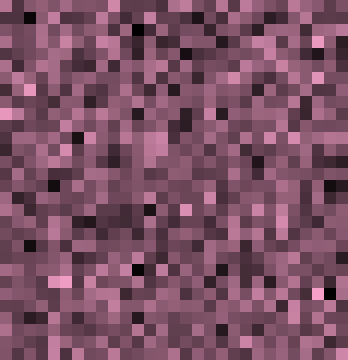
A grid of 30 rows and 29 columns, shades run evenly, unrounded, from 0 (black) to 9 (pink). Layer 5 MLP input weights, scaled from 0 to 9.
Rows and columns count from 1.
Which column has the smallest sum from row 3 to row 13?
12
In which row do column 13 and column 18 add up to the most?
17
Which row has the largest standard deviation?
4
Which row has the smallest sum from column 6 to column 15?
19
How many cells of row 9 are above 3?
26
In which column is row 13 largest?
6
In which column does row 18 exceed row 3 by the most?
22
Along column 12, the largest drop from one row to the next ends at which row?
23
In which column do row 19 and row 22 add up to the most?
24
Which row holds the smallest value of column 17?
2
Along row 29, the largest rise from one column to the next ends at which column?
5
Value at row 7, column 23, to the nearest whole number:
3
